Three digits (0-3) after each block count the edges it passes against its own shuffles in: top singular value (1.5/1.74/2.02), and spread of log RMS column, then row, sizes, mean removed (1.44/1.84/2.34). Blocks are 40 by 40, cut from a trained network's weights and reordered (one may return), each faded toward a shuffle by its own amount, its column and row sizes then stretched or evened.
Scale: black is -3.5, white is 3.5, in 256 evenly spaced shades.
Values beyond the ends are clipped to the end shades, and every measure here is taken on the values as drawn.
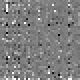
2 2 1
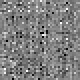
1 1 0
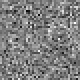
1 0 1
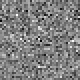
0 1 1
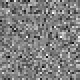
0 0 1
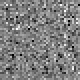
0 1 1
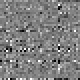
1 2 3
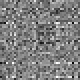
3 1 3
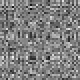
3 2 1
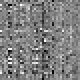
2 3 1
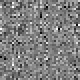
0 3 2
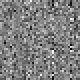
1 2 0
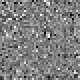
0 1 2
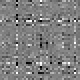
3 2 3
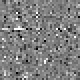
0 1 1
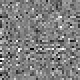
2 2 1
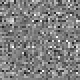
1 1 3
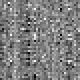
2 1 1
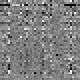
2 2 2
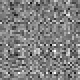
2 1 2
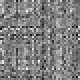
2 1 2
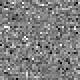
0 0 1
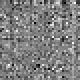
1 0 2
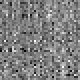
1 1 2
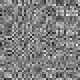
3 1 3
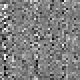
1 3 1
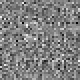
2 1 2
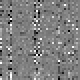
1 3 1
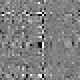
3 3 2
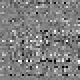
0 2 3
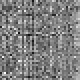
2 1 1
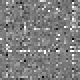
0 2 1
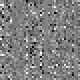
0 3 0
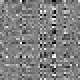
3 3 2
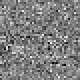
1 0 1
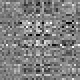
3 2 3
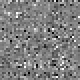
0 2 2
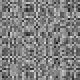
3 2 1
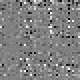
0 3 3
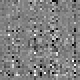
0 3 2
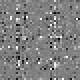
1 2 3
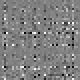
2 3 3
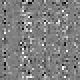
0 3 0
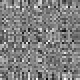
3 2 2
